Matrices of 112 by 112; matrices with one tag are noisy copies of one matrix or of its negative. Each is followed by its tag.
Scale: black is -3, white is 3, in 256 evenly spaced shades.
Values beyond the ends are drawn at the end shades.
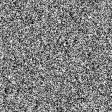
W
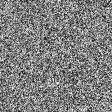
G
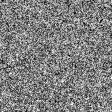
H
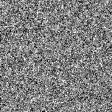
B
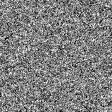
H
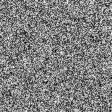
H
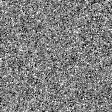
B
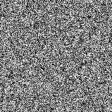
W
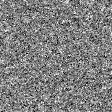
H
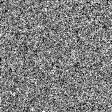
B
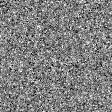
B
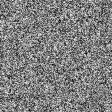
W
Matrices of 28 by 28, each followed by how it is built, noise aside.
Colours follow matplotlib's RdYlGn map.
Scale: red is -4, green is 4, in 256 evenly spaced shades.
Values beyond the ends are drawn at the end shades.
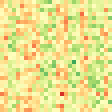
blocks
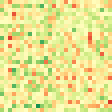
blocks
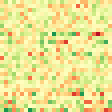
uneven rows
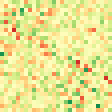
block diagonal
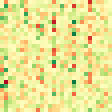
uneven columns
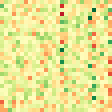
uneven columns
